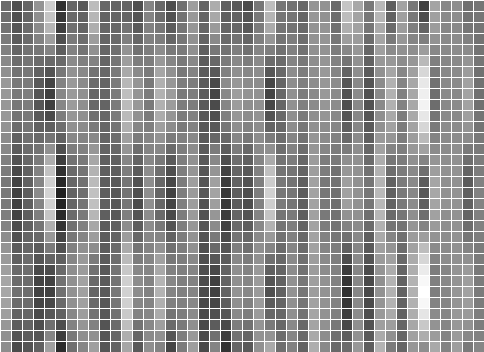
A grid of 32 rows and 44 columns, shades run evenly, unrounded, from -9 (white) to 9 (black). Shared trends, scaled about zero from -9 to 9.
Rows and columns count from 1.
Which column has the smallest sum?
39
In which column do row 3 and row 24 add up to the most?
6
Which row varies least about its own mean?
5
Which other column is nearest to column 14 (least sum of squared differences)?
41
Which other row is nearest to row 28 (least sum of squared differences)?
26
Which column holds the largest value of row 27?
32
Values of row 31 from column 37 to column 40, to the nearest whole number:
2 -2 -3 -2
